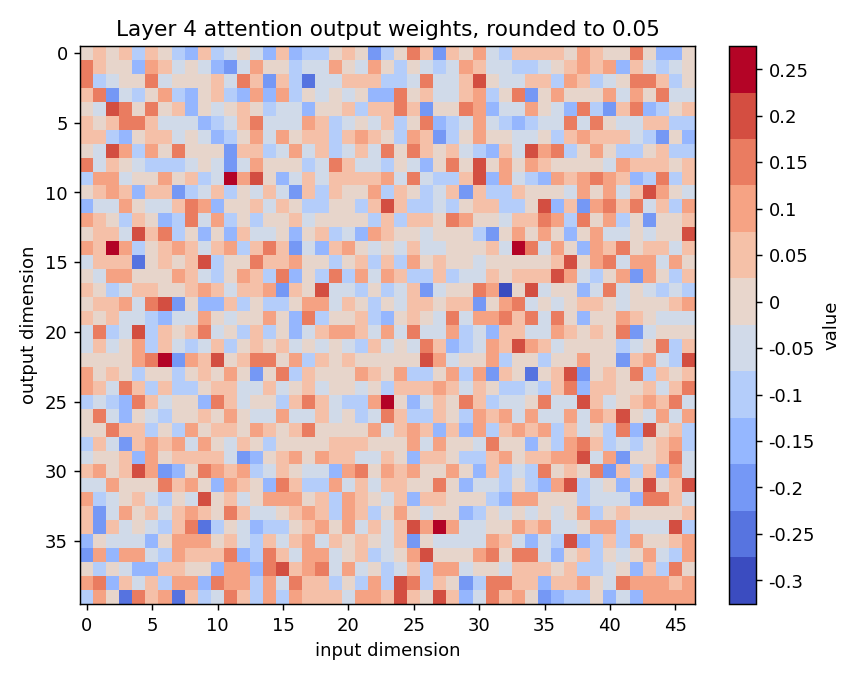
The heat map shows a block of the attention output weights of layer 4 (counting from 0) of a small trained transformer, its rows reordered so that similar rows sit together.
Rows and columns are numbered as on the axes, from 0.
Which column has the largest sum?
37
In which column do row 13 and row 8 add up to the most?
46
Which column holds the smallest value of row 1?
11
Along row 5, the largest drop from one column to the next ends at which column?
27
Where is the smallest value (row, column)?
17, 32
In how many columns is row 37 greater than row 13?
22
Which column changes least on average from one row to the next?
24
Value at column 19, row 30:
-0.15
